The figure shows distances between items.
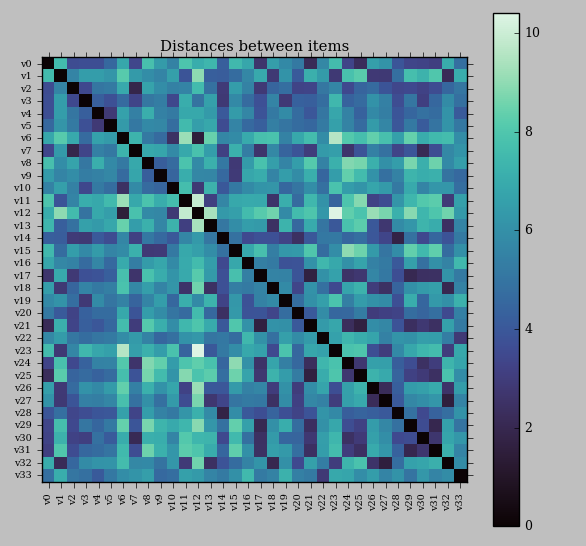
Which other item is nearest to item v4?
v5
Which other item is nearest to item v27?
v32
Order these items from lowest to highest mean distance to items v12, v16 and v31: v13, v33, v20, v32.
v20, v33, v32, v13
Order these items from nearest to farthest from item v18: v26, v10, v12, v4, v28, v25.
v26, v28, v4, v10, v25, v12
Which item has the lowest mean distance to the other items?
v14
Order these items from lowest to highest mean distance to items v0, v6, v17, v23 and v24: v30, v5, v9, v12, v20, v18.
v30, v20, v5, v18, v9, v12
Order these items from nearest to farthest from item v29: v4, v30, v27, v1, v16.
v30, v4, v27, v16, v1
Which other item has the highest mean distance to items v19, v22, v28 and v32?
v12
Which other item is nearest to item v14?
v28
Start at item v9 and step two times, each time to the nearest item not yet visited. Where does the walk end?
v8
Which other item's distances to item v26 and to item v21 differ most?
v25
